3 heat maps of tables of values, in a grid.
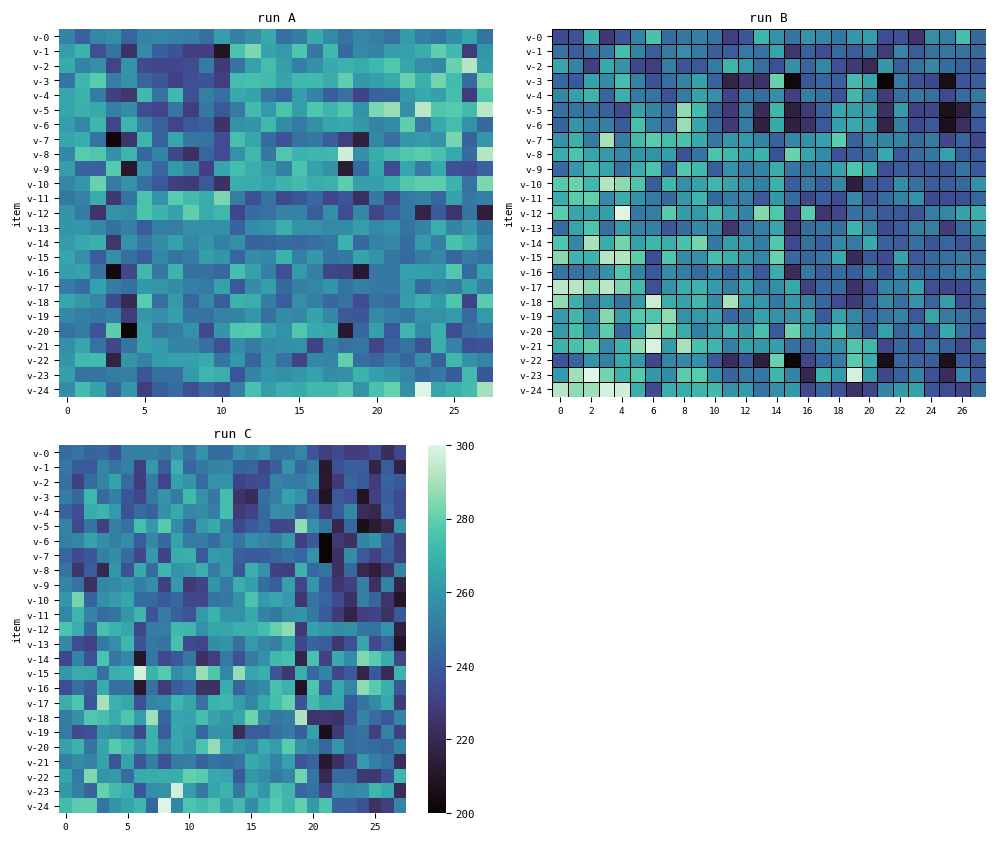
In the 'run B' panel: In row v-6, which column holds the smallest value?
25
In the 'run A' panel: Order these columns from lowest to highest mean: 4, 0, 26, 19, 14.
4, 19, 26, 14, 0
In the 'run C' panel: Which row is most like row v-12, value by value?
v-17
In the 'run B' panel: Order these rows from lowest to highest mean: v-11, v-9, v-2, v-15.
v-2, v-11, v-9, v-15
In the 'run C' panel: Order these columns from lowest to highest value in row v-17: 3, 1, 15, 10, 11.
11, 15, 10, 1, 3
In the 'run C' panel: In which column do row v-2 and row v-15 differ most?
6
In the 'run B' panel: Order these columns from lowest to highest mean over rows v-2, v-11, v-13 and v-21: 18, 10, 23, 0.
18, 23, 10, 0
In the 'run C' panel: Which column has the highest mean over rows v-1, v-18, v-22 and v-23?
9
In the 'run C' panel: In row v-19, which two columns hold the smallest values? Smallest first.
21, 14
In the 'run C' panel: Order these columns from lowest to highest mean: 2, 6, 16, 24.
24, 6, 2, 16
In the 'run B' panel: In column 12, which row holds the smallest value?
v-3
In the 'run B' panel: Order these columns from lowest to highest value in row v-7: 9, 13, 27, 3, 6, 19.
27, 19, 13, 9, 6, 3
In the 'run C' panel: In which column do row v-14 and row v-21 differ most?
22
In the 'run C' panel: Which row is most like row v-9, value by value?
v-13
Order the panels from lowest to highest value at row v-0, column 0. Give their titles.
run B, run C, run A
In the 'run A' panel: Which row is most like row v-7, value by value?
v-16
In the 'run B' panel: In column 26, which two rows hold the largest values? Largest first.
v-0, v-12
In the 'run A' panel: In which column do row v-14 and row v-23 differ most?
25
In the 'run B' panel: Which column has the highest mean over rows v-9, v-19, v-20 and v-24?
3
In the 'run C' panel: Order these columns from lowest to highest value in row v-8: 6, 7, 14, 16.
14, 7, 16, 6
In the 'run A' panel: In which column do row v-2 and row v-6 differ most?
26
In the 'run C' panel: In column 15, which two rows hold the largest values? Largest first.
v-18, v-10
